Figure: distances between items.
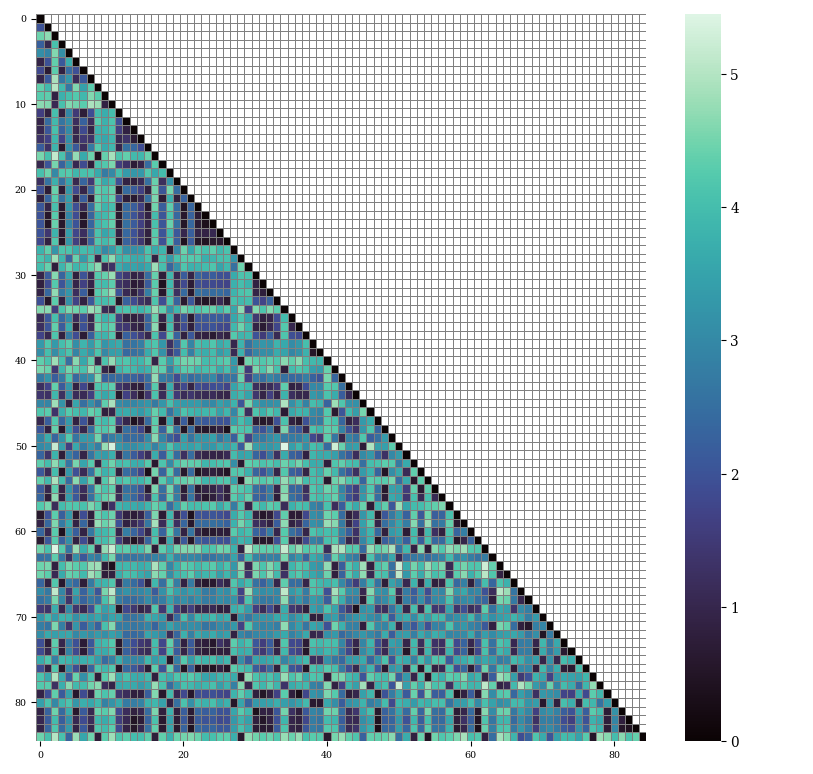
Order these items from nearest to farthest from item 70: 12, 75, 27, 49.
27, 75, 49, 12
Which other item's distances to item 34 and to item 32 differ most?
7
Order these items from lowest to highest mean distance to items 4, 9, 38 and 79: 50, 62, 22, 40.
22, 50, 40, 62
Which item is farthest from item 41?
50
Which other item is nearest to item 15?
53
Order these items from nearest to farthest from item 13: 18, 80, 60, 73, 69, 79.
79, 69, 73, 60, 80, 18
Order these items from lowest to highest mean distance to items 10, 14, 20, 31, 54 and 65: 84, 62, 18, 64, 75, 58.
58, 64, 75, 18, 84, 62
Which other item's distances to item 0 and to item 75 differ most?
18
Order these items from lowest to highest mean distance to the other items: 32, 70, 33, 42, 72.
33, 32, 42, 72, 70
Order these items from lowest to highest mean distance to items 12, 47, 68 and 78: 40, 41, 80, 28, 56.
80, 56, 41, 28, 40
